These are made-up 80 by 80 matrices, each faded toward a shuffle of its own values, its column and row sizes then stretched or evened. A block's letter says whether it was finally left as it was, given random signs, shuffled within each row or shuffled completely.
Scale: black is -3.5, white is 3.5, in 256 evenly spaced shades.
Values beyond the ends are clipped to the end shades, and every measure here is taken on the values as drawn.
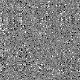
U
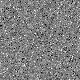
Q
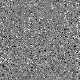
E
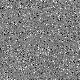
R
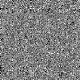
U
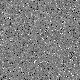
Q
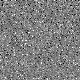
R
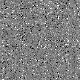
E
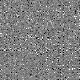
U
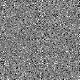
U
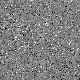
Q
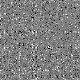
U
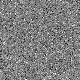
Q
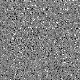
U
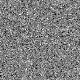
R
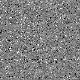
E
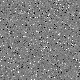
Q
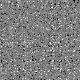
E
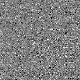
U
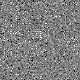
U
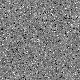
Q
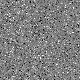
Q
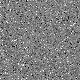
Q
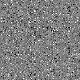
U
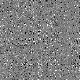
U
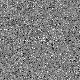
R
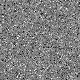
Q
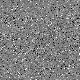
R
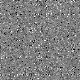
E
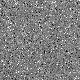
Q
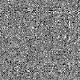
U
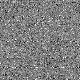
R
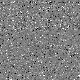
R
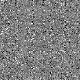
U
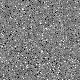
Q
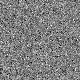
Q
